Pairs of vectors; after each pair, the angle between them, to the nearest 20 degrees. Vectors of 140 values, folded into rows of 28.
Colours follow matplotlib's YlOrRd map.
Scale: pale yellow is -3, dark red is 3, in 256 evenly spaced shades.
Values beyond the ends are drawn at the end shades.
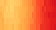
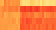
80 degrees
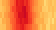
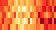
140 degrees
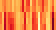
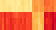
80 degrees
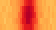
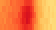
40 degrees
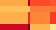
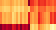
20 degrees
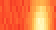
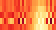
40 degrees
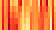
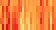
40 degrees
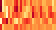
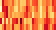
140 degrees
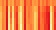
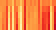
20 degrees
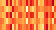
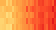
100 degrees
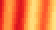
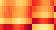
120 degrees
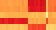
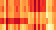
40 degrees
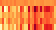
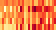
40 degrees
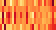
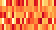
120 degrees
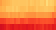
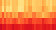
20 degrees
